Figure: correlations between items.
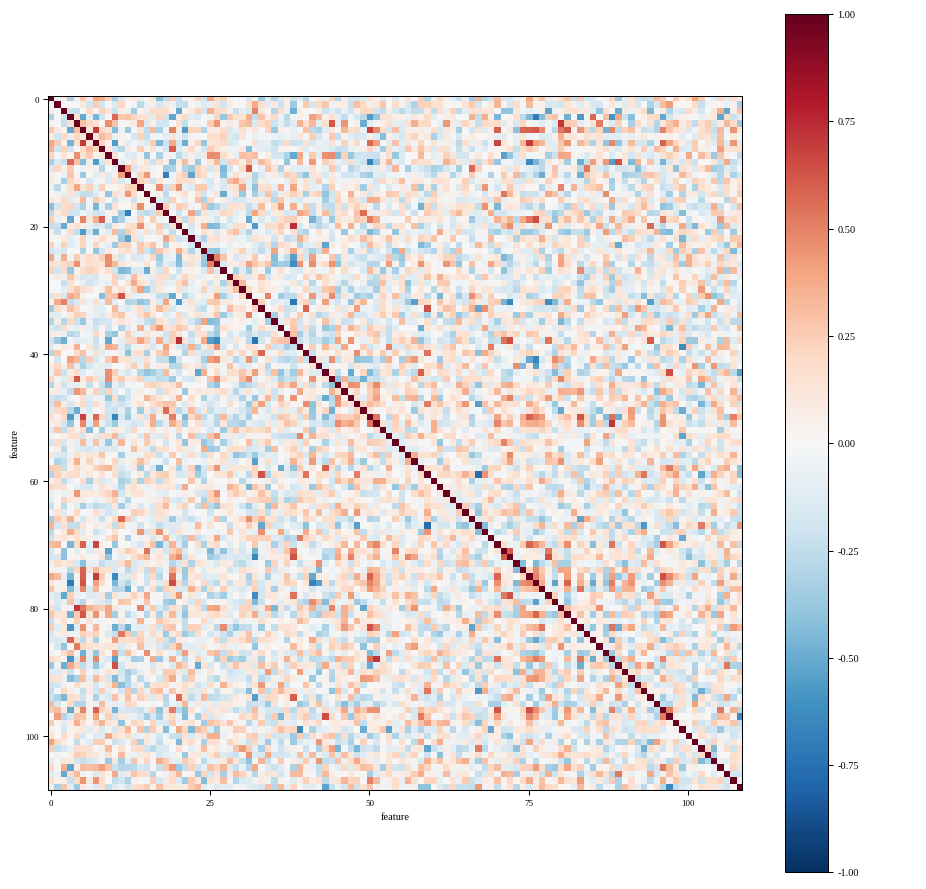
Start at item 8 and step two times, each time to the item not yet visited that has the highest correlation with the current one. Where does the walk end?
76
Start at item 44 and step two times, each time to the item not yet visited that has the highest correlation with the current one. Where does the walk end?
80
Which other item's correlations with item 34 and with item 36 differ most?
31
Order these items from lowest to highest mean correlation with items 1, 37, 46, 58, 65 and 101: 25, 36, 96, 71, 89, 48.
36, 89, 25, 71, 48, 96
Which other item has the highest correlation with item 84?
11
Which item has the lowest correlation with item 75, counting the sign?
10
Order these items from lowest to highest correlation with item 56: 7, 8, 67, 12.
67, 12, 7, 8
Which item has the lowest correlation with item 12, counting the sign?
18
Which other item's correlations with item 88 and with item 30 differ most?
51
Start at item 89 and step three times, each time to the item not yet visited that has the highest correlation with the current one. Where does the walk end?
85
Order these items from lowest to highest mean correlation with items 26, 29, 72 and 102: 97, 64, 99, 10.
64, 99, 97, 10
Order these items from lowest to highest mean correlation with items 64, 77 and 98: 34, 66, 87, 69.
66, 34, 69, 87
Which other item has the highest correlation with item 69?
39
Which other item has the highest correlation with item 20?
38
